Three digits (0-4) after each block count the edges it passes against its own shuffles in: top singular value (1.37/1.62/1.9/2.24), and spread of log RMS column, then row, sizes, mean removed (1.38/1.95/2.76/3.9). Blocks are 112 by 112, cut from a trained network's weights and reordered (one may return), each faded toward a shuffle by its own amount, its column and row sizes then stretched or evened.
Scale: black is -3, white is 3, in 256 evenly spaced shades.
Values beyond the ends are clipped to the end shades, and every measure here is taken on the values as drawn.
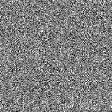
3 2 1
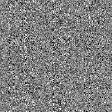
1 3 1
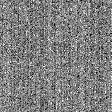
2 1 0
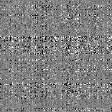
2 3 4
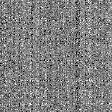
2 2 3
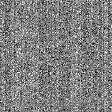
2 0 2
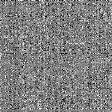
1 1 3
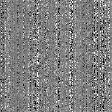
2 4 1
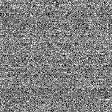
1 0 2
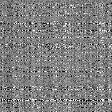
3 0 4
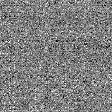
0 1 1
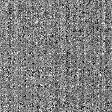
2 1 2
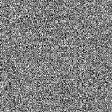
2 2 1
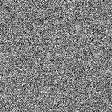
2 0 0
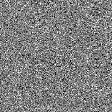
2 1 1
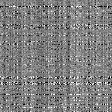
4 1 4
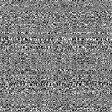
4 0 4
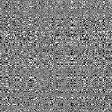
4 3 4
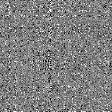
2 3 3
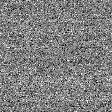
0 0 1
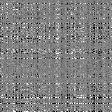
4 3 4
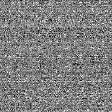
2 2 2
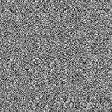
4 0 2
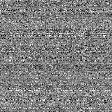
2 0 3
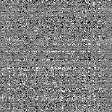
2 3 3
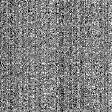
3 2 2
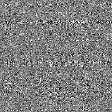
2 2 3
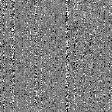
0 4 1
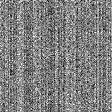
4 0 1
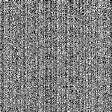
4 0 2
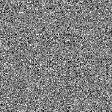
1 1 2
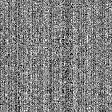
4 1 1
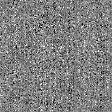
0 2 2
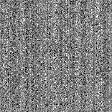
2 2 1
